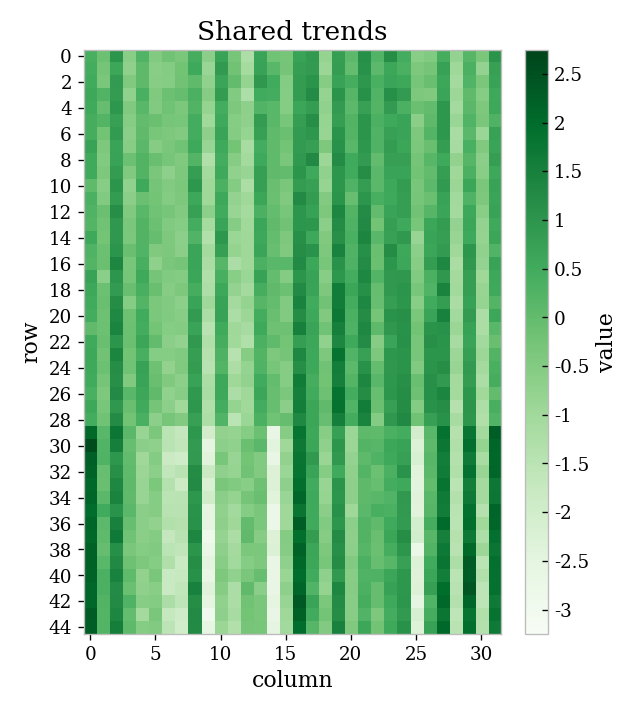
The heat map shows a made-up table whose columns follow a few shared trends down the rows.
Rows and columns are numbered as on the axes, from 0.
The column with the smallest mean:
9
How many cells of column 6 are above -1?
29
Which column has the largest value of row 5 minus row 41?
14
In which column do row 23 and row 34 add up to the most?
16
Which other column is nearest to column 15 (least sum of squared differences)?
5
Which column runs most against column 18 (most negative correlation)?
11
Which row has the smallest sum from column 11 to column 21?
35
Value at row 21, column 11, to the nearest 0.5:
-1
